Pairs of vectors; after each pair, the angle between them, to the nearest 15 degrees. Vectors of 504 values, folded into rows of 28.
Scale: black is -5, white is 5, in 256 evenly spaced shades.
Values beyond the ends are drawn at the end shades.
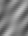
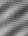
120 degrees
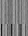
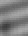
90 degrees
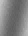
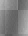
30 degrees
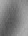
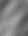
150 degrees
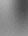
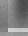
45 degrees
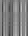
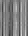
15 degrees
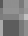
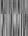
90 degrees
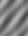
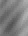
120 degrees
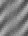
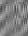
45 degrees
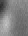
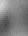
135 degrees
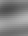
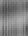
30 degrees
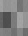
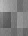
30 degrees
